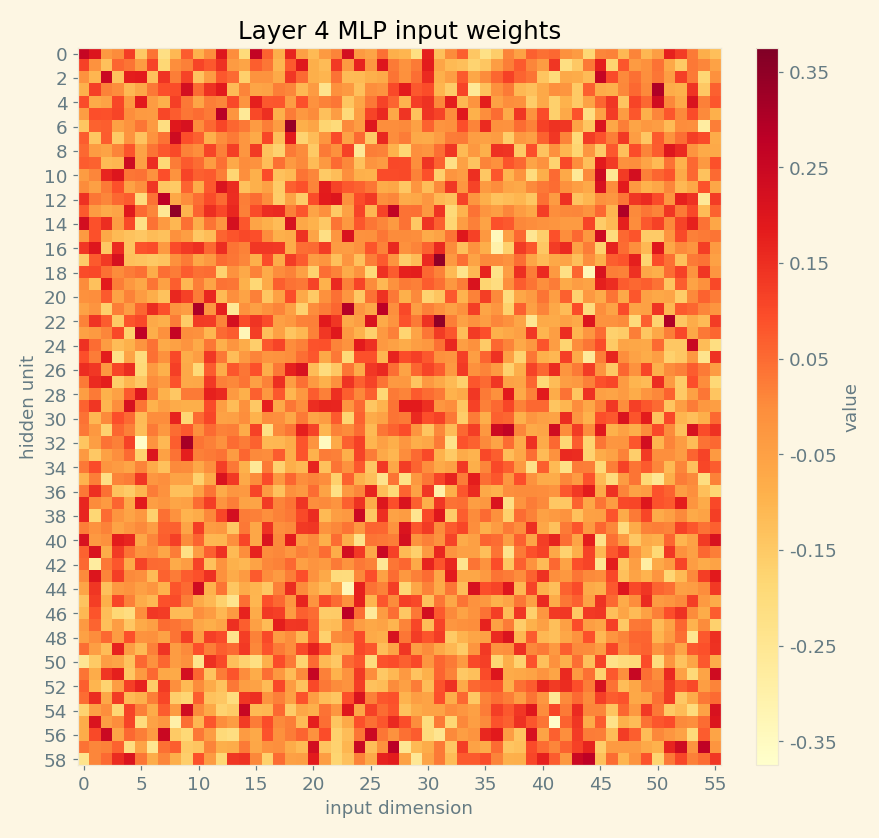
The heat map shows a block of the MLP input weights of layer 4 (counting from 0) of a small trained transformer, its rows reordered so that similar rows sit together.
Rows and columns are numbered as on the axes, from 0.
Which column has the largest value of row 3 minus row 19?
9
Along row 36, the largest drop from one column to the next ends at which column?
31
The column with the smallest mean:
21
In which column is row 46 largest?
23
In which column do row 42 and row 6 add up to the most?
18
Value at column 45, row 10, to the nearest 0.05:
0.25
